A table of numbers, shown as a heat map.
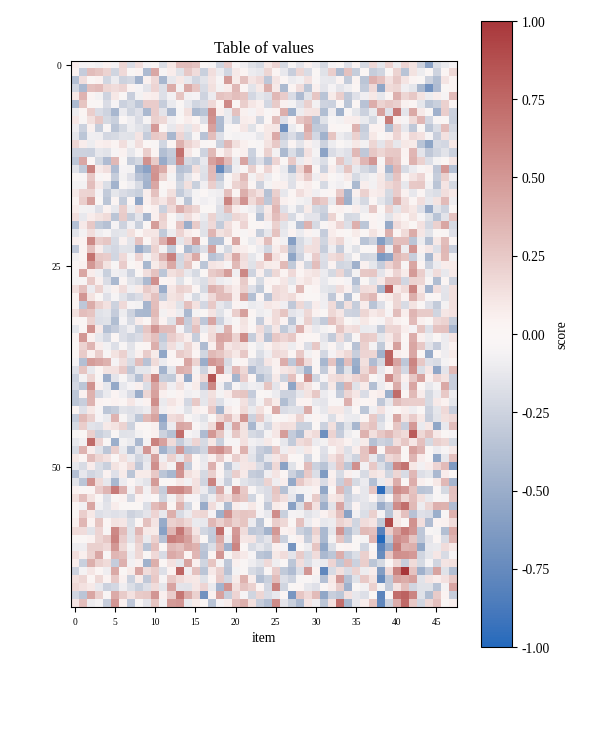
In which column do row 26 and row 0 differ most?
21
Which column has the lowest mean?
31
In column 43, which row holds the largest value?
39
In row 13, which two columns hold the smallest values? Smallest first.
18, 9
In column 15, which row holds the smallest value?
6
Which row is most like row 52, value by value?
40
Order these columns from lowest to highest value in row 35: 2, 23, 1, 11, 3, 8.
11, 23, 8, 3, 1, 2
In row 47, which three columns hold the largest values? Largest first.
2, 10, 11
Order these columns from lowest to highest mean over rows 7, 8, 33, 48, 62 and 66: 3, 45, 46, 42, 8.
8, 45, 3, 46, 42
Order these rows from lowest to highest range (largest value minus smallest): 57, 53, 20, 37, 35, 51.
35, 20, 51, 37, 57, 53
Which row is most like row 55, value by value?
50
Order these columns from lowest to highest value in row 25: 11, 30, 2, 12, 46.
46, 11, 30, 12, 2
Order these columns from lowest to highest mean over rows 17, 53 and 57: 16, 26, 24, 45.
24, 16, 26, 45
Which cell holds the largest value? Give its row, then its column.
63, 41
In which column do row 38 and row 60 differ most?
27
